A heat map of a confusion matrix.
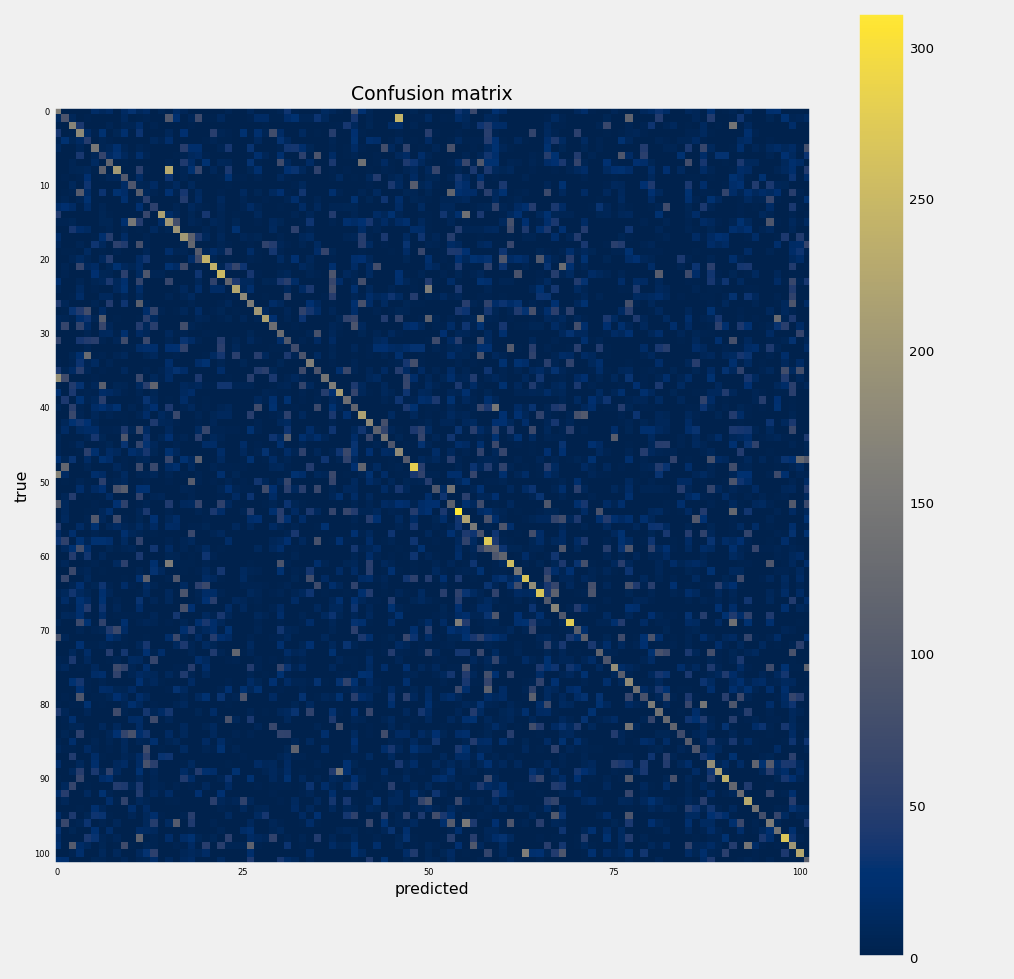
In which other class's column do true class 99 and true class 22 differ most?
93
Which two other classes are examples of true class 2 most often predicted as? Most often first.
91, 74
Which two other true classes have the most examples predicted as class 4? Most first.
33, 27
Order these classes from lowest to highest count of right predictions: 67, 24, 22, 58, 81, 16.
81, 67, 16, 24, 22, 58
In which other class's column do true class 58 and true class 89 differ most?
38
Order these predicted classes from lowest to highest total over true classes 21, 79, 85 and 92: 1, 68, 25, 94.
94, 1, 25, 68
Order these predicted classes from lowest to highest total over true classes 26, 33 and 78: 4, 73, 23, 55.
73, 23, 55, 4
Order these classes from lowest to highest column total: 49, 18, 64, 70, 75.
75, 49, 18, 70, 64
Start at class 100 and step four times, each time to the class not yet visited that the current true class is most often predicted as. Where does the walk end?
55
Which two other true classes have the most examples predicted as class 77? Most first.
83, 1
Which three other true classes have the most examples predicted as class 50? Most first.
24, 28, 93
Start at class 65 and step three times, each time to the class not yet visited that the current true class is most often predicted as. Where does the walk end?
18
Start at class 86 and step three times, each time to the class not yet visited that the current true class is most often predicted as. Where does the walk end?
15
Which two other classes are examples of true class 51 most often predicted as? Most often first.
53, 9
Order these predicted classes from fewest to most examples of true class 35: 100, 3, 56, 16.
56, 16, 3, 100
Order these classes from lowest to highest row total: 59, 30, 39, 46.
30, 39, 46, 59
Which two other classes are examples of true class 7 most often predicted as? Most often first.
41, 57
